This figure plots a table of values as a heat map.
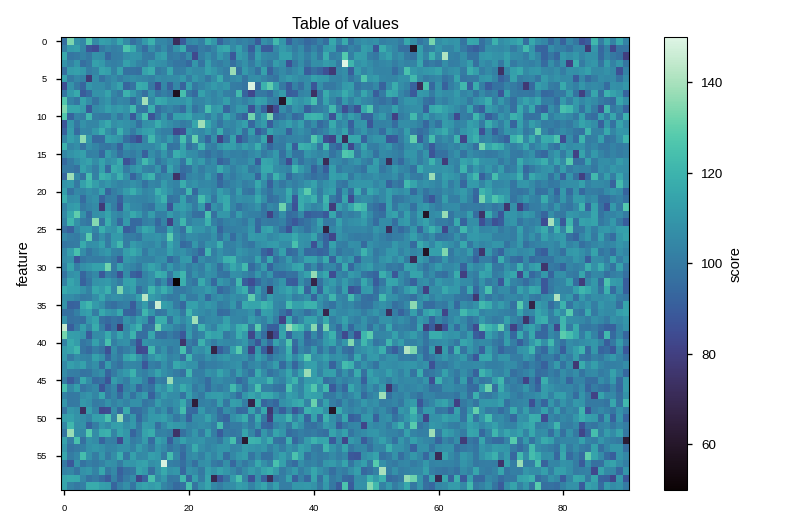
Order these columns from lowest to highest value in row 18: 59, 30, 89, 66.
30, 89, 66, 59
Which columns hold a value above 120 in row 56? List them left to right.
16, 34, 50, 73, 76
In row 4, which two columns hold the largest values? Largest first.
27, 55
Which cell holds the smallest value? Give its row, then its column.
32, 18
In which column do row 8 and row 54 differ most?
35
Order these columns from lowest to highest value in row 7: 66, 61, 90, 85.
90, 66, 61, 85
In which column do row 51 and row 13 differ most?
25
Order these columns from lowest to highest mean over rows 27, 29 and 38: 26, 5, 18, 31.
18, 5, 26, 31
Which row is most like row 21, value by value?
14
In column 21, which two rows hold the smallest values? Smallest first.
48, 2
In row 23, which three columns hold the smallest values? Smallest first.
58, 67, 33
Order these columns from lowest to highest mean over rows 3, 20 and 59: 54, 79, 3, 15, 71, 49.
79, 3, 54, 71, 15, 49
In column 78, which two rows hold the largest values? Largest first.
24, 40
